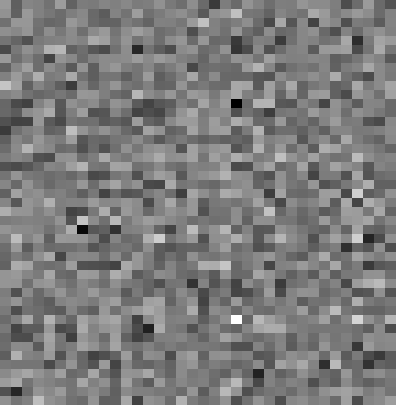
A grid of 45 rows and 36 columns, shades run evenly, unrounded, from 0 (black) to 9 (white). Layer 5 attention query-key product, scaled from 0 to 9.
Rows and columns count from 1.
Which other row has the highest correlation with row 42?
4
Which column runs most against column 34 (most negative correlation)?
31
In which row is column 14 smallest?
37
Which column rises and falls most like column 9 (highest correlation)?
25
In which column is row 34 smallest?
19
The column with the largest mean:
21
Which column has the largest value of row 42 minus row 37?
14
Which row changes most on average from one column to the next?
27
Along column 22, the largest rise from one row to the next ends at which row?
36
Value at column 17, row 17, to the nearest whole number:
3
